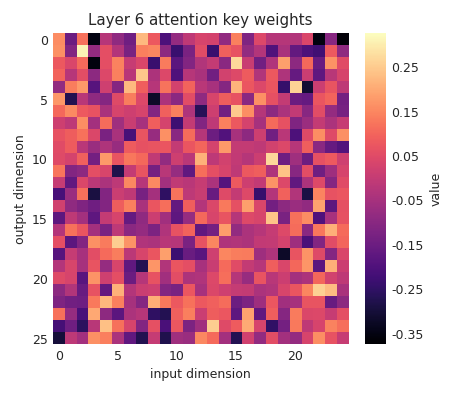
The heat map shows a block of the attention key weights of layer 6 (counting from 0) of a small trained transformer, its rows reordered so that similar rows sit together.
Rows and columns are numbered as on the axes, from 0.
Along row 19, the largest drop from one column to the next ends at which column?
22
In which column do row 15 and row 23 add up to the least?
9
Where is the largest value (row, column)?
1, 2
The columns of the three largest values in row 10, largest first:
18, 12, 4
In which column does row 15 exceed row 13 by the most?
21
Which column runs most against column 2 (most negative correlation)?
13
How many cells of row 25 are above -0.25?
21
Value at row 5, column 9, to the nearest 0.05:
-0.05
